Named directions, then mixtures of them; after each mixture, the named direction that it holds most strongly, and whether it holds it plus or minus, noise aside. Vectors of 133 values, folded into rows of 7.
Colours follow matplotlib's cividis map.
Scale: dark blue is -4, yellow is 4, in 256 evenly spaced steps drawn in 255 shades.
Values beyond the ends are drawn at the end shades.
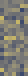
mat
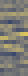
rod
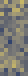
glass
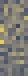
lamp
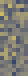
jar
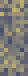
glass, plus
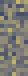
jar, minus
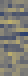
rod, minus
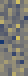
lamp, minus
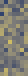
glass, minus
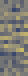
rod, plus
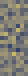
jar, plus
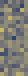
glass, minus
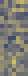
jar, minus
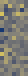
jar, plus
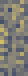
lamp, plus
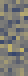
lamp, minus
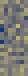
lamp, minus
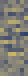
rod, minus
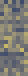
glass, minus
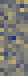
jar, minus
